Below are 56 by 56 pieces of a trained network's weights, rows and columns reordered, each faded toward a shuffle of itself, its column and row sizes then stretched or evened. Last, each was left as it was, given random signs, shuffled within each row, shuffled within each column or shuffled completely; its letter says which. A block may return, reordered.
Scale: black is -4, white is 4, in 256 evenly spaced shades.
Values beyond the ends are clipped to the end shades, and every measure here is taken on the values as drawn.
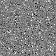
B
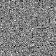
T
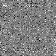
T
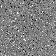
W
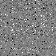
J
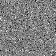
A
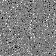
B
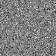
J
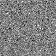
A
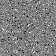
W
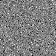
B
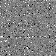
J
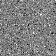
A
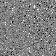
B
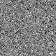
B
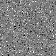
B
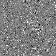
B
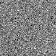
J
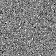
W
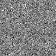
J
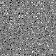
J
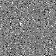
T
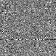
J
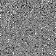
J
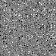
T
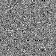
J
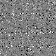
J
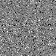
A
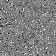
W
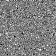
A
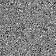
A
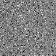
J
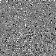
J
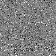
J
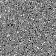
W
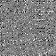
T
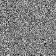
J
